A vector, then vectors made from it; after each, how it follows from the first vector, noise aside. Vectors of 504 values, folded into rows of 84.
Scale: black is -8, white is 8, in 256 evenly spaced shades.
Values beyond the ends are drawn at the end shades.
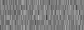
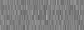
negated, shrunk.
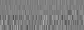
wrapped around, partly zeroed.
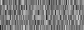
scaled up.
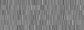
wrapped around, negated, shrunk.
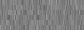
negated, shrunk.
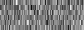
wrapped around, negated, scaled up.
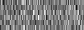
scaled up.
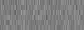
shrunk.
